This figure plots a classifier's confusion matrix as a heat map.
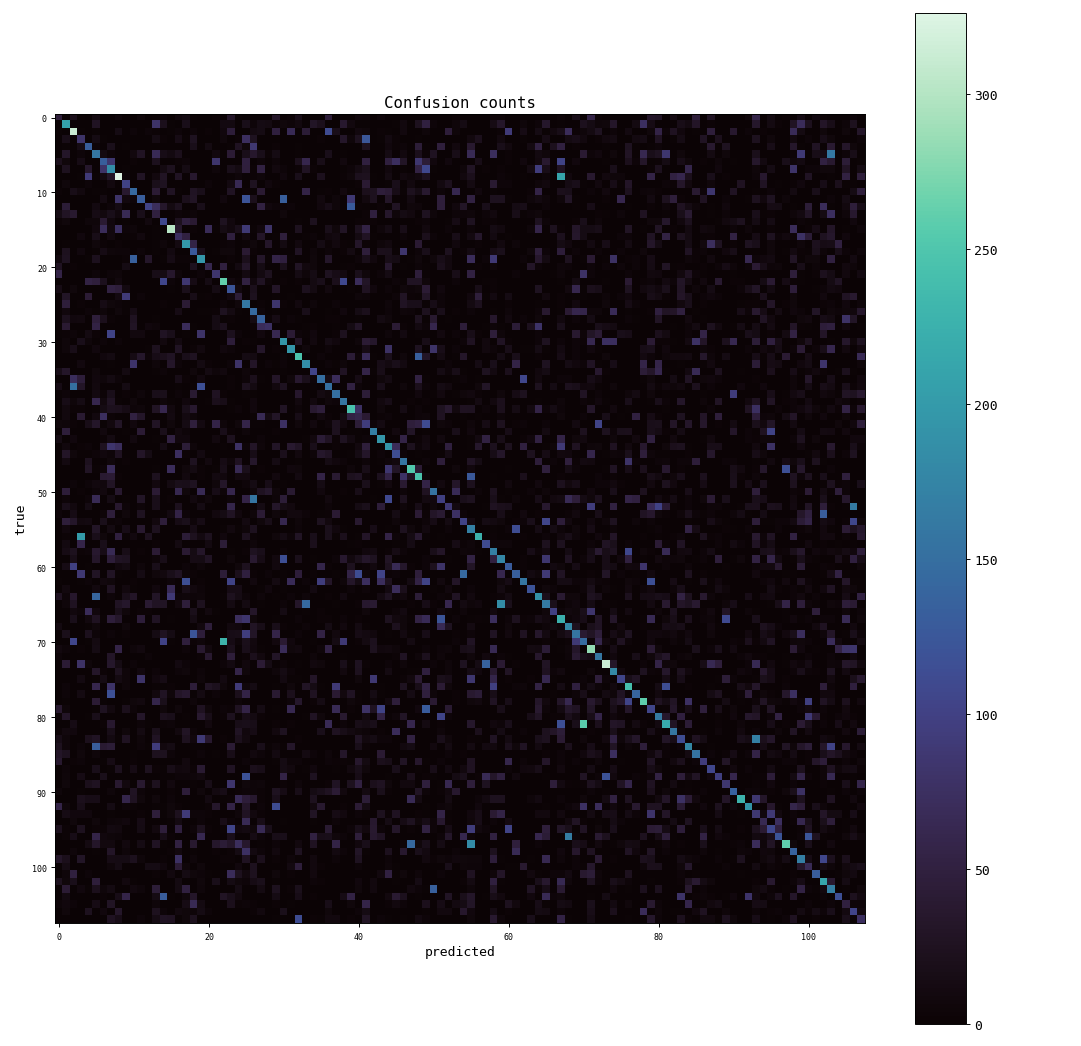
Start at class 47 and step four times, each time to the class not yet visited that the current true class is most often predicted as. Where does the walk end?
54
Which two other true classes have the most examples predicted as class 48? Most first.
32, 6
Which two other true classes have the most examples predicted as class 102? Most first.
53, 99
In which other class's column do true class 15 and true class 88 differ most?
73
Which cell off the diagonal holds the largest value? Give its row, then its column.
81, 70
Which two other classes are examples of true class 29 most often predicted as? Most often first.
7, 19
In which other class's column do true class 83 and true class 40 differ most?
93
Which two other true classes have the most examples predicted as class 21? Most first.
6, 41
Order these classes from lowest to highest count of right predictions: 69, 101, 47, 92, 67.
101, 69, 92, 67, 47
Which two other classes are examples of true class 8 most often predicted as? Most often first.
67, 4
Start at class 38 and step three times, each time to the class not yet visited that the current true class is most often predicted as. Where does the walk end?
50
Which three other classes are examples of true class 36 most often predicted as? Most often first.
2, 19, 39
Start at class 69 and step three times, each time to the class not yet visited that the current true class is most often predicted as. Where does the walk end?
76
